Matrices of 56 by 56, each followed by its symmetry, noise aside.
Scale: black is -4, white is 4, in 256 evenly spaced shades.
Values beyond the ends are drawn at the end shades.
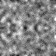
mirrored top to bottom.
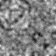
symmetric.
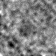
symmetric across the other diagonal.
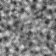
antisymmetric.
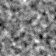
antisymmetric.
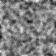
antisymmetric.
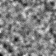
symmetric across the other diagonal.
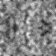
mirrored top to bottom.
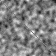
no symmetry.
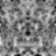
mirrored left to right.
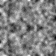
mirrored top to bottom.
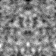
mirrored left to right.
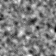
antisymmetric.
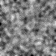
symmetric across the other diagonal.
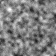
symmetric.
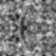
mirrored top to bottom.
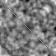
symmetric across the other diagonal.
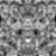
mirrored left to right.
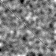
no symmetry.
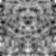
mirrored left to right.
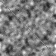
same after a half turn.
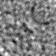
symmetric across the other diagonal.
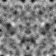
mirrored left to right.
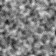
antisymmetric.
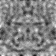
mirrored left to right.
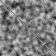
symmetric.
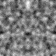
mirrored left to right.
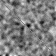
no symmetry.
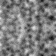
mirrored top to bottom.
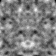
mirrored left to right.
